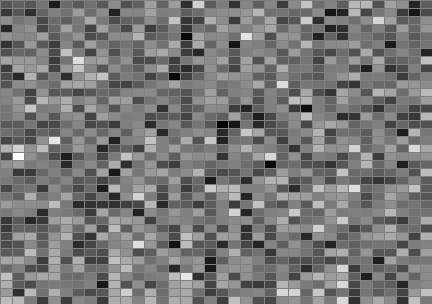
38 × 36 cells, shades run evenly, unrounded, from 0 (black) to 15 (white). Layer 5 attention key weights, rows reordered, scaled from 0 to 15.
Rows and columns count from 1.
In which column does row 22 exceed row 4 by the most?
29
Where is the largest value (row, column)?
20, 2
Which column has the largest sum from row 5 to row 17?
21
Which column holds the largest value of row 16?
28
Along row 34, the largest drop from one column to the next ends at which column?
30
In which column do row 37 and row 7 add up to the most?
25
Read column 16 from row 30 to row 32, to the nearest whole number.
11 11 6
